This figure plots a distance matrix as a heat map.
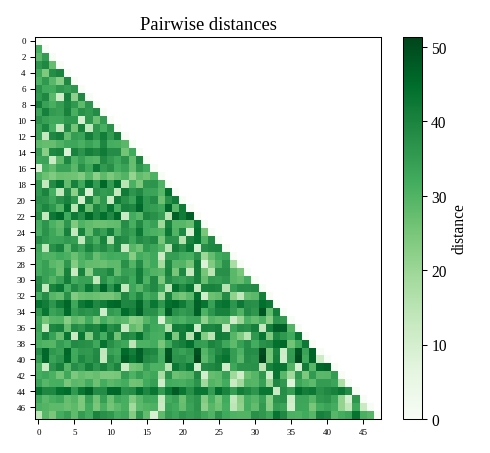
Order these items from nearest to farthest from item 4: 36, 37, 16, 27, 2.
36, 27, 16, 2, 37
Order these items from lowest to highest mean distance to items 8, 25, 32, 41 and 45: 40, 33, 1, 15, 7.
1, 15, 7, 40, 33
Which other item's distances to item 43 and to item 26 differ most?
22
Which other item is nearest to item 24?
21
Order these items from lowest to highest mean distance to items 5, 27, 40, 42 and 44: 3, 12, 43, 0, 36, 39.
43, 39, 3, 0, 12, 36
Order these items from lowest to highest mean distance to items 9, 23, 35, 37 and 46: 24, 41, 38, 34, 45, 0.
45, 24, 34, 0, 38, 41
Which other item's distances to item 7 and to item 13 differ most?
19
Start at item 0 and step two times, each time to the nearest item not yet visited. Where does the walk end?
47
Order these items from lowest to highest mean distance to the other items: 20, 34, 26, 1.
1, 26, 20, 34
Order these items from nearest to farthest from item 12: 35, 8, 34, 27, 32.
35, 27, 8, 32, 34
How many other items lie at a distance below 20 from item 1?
7
